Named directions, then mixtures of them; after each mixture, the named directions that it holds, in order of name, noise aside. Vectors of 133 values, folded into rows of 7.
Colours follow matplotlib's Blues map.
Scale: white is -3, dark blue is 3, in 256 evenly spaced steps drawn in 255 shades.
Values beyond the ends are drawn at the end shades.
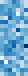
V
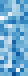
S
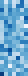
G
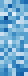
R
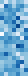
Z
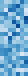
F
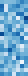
F, G, Z.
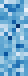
F, Z.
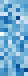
F, R, Z.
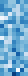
S.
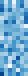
G, S.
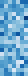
F, R, Z.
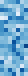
F, S, V.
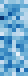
S, Z.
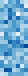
V, Z.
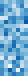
G, S, V.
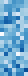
R, V, Z.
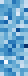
V.
